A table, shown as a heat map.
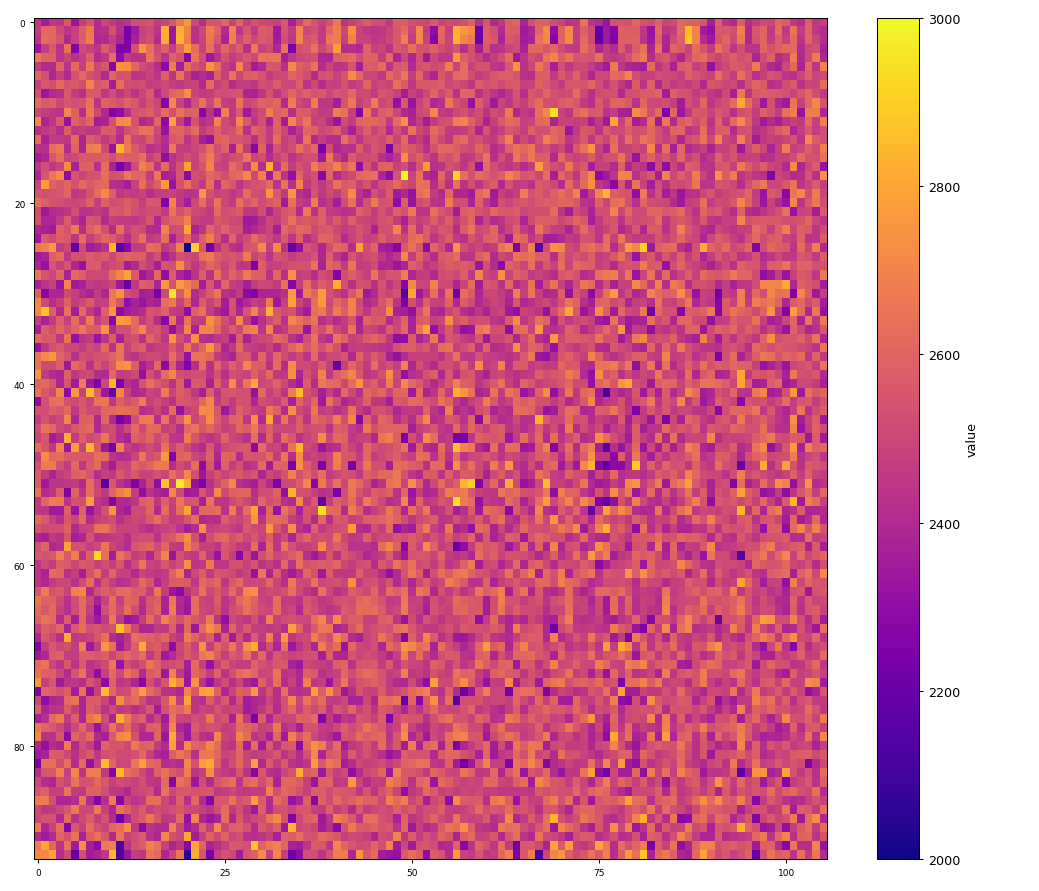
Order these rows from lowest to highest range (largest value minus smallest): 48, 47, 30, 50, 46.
50, 48, 46, 47, 30
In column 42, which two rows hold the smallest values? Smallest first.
49, 83
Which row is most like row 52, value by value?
89
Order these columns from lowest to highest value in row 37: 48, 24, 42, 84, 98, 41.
48, 42, 24, 41, 98, 84
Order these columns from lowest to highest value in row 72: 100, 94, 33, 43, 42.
100, 33, 42, 43, 94
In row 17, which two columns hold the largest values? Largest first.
49, 56
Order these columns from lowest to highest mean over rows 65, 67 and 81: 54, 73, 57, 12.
73, 54, 57, 12
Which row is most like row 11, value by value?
79
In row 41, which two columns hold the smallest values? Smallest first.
76, 10
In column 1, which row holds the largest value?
32
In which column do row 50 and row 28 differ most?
20
